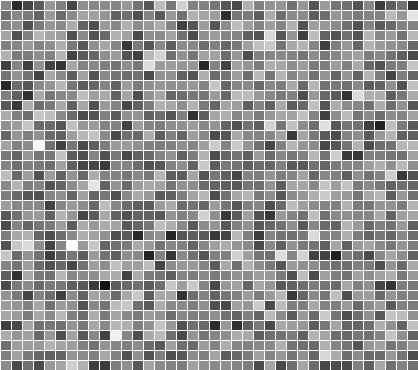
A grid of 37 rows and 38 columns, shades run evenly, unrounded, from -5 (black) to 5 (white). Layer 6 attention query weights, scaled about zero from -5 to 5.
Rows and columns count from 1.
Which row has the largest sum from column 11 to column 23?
15
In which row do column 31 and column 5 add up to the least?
26
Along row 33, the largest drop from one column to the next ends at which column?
22
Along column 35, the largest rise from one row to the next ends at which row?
14
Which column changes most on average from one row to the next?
38
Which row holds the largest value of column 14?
7
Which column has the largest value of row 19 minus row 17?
9
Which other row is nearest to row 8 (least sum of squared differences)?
35
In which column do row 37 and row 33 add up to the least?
2
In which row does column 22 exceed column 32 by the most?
10
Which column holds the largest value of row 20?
30
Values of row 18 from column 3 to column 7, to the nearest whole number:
1 -2 1 -1 1
